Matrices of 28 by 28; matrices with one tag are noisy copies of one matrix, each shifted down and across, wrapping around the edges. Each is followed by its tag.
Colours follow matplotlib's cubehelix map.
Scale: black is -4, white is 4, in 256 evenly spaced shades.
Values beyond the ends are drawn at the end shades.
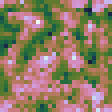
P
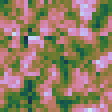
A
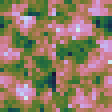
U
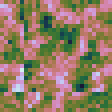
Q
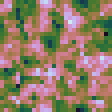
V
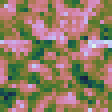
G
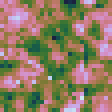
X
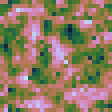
V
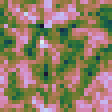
P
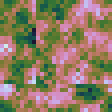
U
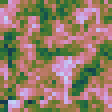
A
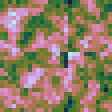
A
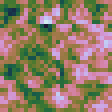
X
